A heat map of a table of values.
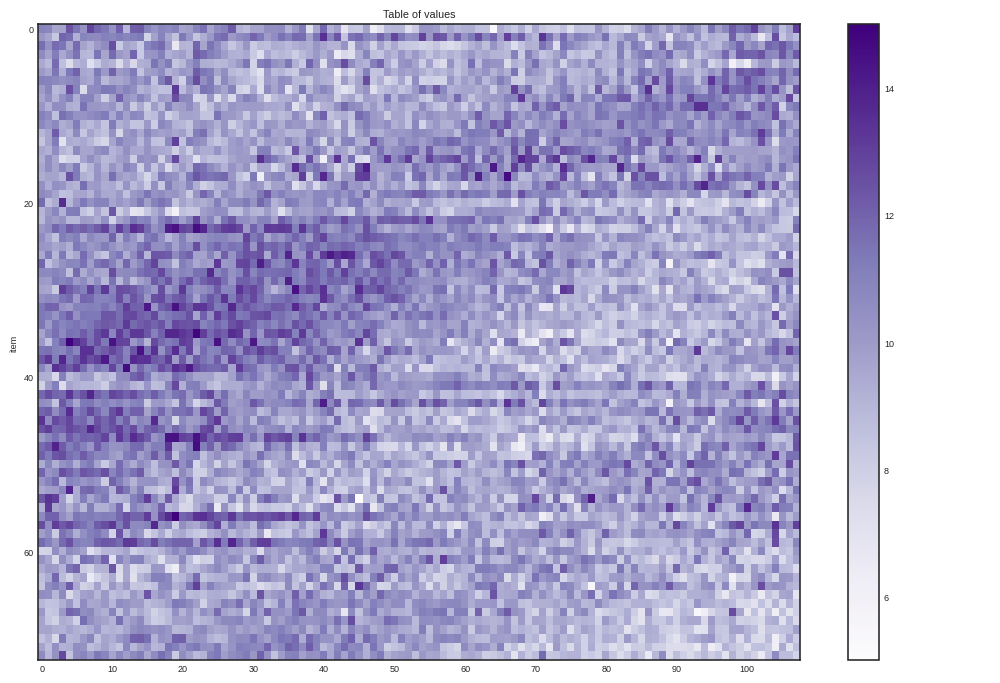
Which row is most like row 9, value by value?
18
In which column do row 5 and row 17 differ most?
66
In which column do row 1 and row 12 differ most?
102
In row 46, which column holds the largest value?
7
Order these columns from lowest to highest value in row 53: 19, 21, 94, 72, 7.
72, 94, 21, 7, 19
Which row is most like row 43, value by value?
1
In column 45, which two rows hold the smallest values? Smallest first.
54, 15
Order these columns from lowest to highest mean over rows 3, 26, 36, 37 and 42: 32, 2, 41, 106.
32, 2, 106, 41
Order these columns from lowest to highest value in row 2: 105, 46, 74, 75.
46, 75, 74, 105
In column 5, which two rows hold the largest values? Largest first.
36, 39
